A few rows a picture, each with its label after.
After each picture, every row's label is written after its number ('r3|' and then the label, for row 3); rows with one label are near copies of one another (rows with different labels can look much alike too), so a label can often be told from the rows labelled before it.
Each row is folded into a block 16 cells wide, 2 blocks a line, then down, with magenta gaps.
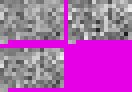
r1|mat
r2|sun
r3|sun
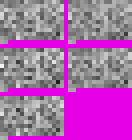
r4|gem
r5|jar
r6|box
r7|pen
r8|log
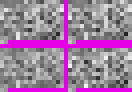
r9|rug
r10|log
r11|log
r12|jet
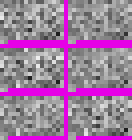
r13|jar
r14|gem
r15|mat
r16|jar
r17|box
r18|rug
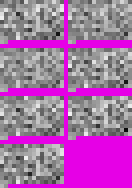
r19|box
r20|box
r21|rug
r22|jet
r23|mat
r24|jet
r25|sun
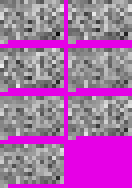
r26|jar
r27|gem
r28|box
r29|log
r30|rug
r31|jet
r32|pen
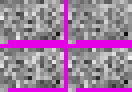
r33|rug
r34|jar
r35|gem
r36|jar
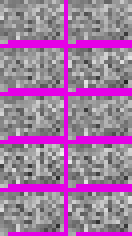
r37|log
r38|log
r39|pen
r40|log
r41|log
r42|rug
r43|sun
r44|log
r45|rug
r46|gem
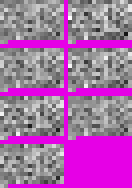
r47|jet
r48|box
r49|mat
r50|jet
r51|sun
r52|rug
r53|jar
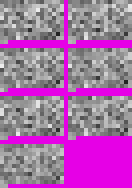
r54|jet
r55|sun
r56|mat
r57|pen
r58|jet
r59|gem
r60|pen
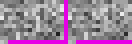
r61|log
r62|rug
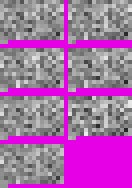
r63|pen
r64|box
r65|log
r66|mat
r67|box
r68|sun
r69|jet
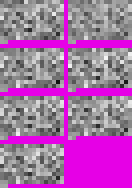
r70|pen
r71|jet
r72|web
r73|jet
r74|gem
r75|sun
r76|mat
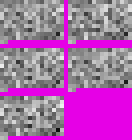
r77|jar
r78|log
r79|box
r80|jar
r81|jar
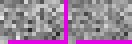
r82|sun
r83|pen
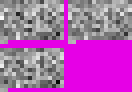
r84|rug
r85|mat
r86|jet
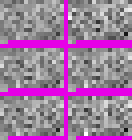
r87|pen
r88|jar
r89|rug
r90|rug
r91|jar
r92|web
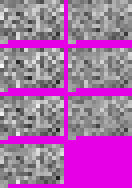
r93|gem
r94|pen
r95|box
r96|box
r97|jet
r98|pen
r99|log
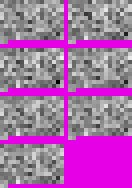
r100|mat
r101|mat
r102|web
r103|web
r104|log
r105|mat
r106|gem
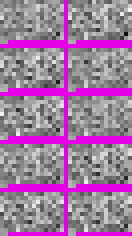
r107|jet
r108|web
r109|mat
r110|rug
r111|log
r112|jet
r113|gem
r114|rug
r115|mat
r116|gem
